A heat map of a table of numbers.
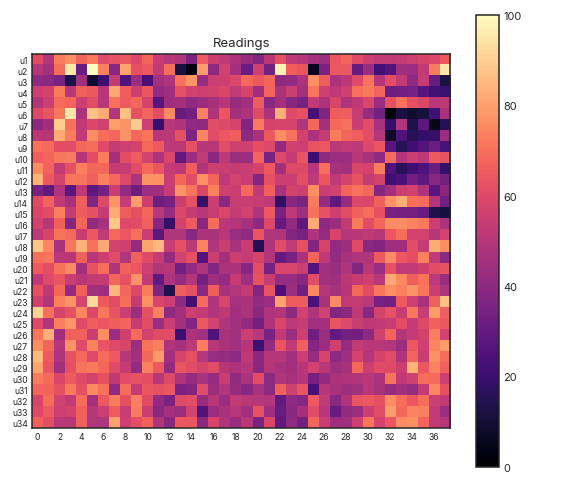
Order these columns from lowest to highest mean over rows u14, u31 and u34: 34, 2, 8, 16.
16, 2, 8, 34
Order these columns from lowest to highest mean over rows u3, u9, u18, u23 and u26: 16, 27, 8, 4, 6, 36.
16, 27, 8, 36, 6, 4
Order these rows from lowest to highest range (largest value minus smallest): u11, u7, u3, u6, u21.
u21, u11, u3, u7, u6
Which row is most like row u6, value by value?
u8
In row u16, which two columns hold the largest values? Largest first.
7, 25
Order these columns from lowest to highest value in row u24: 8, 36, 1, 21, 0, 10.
21, 8, 10, 1, 36, 0
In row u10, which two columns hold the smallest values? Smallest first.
25, 13
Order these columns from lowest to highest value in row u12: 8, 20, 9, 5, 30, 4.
20, 9, 30, 8, 5, 4
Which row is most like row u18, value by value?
u27
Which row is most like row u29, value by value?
u28
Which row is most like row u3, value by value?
u13
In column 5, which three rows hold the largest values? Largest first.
u2, u23, u6
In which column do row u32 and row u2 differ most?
22
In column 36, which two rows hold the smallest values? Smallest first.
u7, u15
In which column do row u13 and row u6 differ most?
3
